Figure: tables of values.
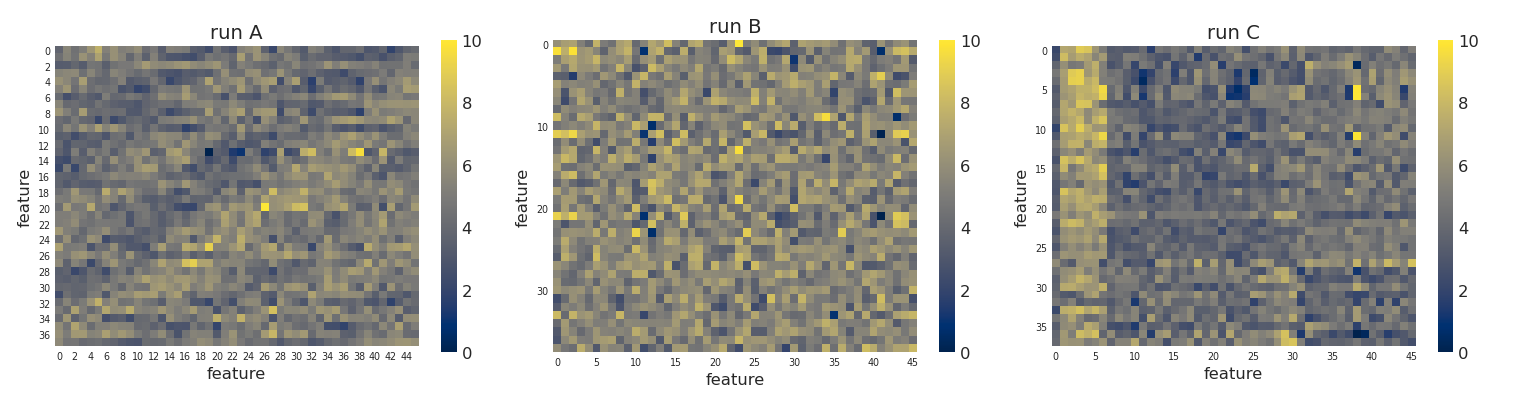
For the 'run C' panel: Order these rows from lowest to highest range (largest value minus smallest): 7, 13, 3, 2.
13, 7, 2, 3
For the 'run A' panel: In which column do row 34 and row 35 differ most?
20
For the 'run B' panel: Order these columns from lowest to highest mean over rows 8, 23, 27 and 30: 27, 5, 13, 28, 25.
13, 27, 25, 28, 5
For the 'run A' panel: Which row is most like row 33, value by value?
36
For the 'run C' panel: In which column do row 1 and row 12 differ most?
23
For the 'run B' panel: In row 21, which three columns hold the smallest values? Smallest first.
41, 11, 28
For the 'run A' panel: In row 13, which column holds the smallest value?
19
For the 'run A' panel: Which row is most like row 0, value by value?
32
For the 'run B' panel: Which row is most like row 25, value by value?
35
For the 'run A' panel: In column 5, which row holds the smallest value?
9
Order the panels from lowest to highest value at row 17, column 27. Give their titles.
run C, run A, run B
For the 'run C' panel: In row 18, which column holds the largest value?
1
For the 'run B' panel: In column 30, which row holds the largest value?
20
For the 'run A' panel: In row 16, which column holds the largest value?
34
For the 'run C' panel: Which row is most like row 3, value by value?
4
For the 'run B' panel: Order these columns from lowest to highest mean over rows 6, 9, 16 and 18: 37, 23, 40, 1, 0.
40, 1, 23, 37, 0
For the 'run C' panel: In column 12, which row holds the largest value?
34
